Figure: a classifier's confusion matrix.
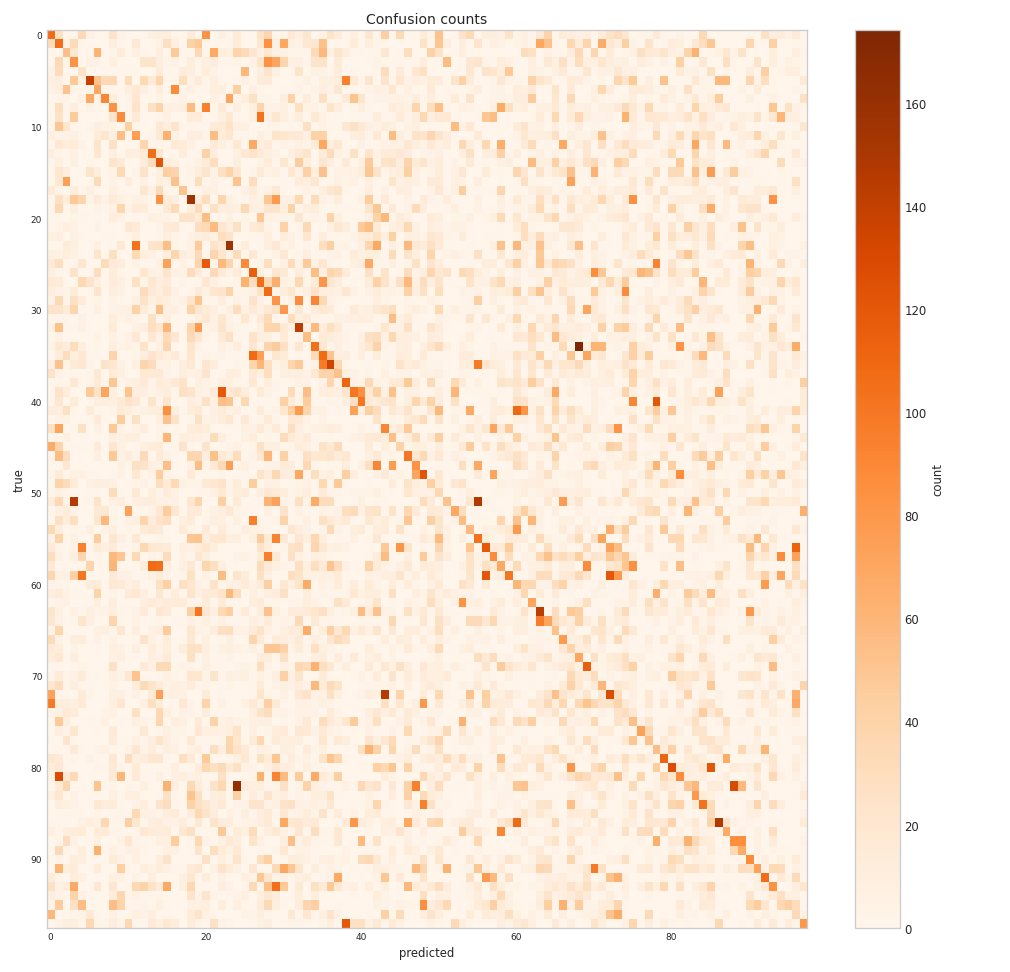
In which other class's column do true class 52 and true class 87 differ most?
58
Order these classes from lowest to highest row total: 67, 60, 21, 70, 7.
67, 70, 7, 21, 60
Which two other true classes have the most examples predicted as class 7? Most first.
39, 53
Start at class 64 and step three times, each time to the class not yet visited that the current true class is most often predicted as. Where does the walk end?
85
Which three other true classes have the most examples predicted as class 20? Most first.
25, 8, 0
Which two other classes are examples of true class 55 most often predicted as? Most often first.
29, 71
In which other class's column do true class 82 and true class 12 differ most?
24
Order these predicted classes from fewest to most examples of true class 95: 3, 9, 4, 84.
84, 3, 9, 4
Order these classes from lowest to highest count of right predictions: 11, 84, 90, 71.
71, 11, 90, 84
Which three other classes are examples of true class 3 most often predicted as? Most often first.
28, 29, 51
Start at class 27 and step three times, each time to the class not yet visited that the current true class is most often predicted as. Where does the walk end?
70
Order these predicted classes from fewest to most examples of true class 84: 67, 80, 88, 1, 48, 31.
88, 1, 31, 80, 67, 48
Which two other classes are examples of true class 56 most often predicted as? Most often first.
96, 4
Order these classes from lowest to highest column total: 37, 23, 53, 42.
53, 37, 23, 42
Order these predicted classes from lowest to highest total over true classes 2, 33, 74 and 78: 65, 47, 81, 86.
81, 47, 86, 65
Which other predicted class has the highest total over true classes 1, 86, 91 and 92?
30
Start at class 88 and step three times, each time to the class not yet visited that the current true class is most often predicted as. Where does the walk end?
16
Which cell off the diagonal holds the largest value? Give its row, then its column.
34, 68
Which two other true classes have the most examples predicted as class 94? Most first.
57, 59
